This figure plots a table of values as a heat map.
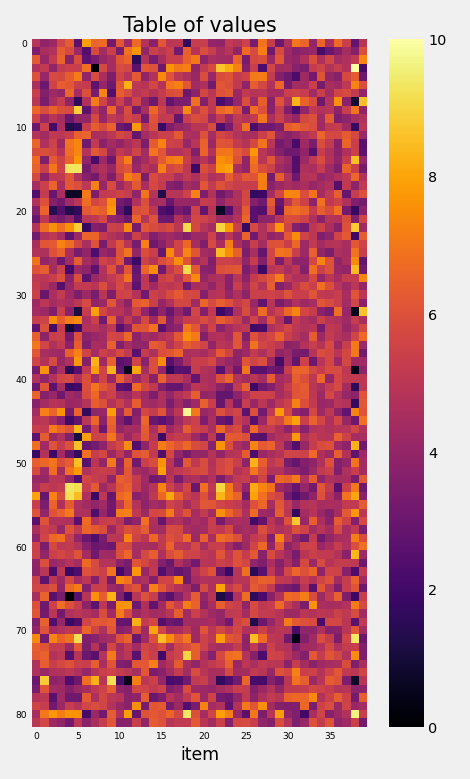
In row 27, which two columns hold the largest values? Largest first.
18, 38
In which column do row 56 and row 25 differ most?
31
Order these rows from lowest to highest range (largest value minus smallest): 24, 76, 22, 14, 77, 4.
77, 24, 4, 14, 22, 76
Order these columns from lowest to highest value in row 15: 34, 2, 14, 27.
14, 34, 27, 2
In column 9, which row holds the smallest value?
6
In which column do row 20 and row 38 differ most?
5
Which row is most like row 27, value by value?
73
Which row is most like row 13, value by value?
65
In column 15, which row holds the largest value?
71
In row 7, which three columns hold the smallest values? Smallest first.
38, 5, 22
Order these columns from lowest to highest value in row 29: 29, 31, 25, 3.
3, 29, 25, 31
